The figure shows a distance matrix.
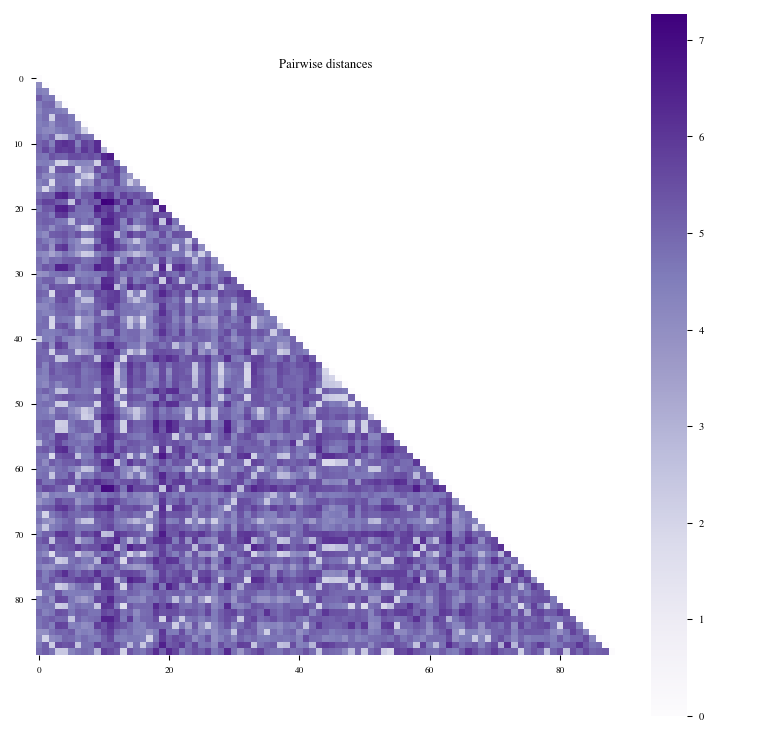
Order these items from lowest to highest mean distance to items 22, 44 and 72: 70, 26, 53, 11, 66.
53, 66, 26, 70, 11
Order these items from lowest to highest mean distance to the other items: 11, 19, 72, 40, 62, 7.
7, 40, 72, 62, 19, 11
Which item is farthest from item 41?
11
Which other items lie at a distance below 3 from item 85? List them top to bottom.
30, 35, 65
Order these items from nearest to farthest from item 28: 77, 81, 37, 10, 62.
77, 62, 81, 37, 10
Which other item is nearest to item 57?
18
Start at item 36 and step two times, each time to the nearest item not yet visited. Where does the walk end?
64
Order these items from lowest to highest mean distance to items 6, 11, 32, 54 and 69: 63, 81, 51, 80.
81, 51, 80, 63
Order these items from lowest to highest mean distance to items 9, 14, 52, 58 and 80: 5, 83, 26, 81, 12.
26, 81, 5, 83, 12
